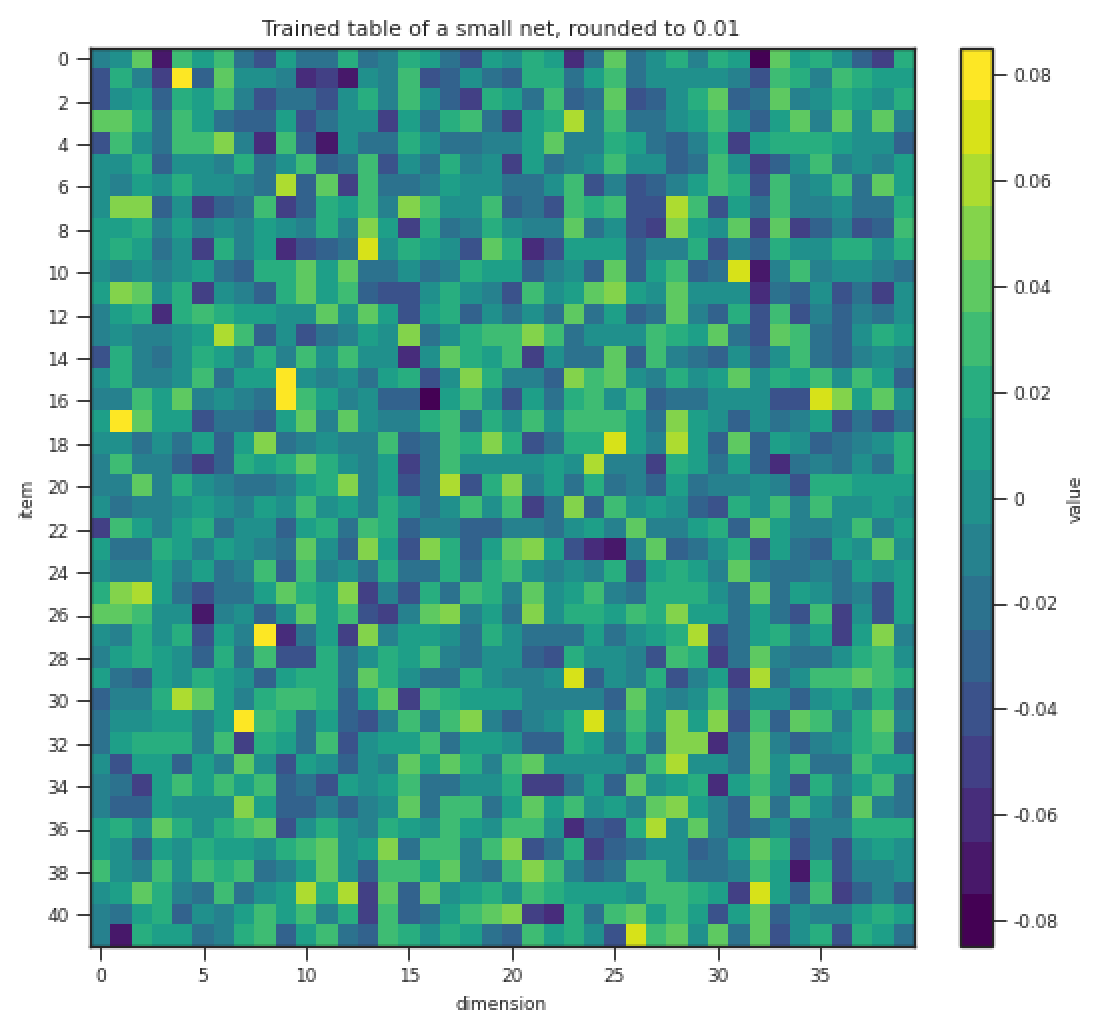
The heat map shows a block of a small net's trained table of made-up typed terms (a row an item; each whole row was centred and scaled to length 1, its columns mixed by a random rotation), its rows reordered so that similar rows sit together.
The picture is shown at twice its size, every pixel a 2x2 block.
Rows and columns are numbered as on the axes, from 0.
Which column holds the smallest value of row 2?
18
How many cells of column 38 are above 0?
21
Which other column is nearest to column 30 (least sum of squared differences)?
22
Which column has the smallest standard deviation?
39
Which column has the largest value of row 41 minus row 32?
30
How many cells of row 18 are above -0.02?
28
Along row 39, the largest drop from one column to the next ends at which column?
13
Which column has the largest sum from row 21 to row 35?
32
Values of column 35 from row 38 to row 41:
0.02 0.03 -0.01 0.02
